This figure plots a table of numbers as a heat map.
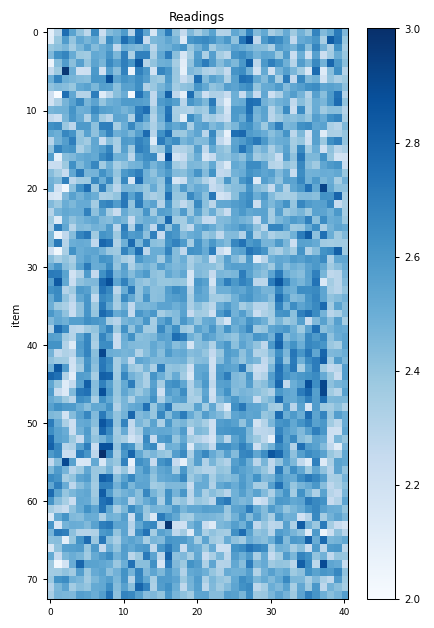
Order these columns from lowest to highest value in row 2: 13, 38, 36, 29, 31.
38, 29, 13, 31, 36
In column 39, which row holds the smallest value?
53
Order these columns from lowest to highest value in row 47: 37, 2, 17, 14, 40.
2, 40, 17, 14, 37
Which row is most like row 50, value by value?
60
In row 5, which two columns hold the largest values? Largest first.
2, 36
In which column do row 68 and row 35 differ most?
11
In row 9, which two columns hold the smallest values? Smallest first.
24, 0
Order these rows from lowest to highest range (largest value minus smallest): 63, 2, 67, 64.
2, 67, 64, 63
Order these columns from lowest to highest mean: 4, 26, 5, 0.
0, 4, 5, 26
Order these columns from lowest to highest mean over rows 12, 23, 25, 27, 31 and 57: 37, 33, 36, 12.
33, 37, 12, 36
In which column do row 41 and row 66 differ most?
7
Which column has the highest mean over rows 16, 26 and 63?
16
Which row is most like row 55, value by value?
5
